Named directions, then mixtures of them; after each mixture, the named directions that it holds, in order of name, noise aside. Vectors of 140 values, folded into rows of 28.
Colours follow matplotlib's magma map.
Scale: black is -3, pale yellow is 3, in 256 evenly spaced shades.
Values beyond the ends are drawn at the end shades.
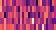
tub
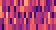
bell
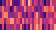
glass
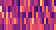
bell, glass, tub.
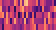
bell.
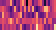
glass, tub.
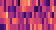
bell, glass.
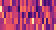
bell, glass, tub.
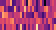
glass, tub.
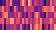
glass.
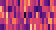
bell, glass.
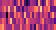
bell, tub.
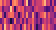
bell, glass.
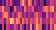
glass.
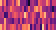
bell, glass, tub.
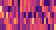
bell, glass, tub.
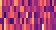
bell, glass, tub.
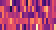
glass, tub.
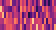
bell, glass, tub.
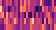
bell, glass, tub.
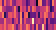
tub.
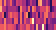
tub.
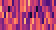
bell, glass, tub.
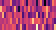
glass, tub.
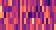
bell, glass, tub.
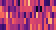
bell, glass.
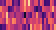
bell, glass.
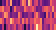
glass.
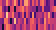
bell.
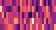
bell, glass, tub.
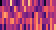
glass.
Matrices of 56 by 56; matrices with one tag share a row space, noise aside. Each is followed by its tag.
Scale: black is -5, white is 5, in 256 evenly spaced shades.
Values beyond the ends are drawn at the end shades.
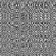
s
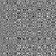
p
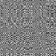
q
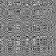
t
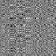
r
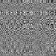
q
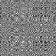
s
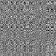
q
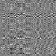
r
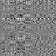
r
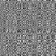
p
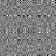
p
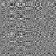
r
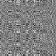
t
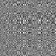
p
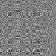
t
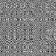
q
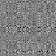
p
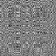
t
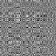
t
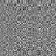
p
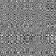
q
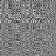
t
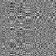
r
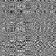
r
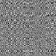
q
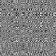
s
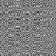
t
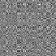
p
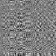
r
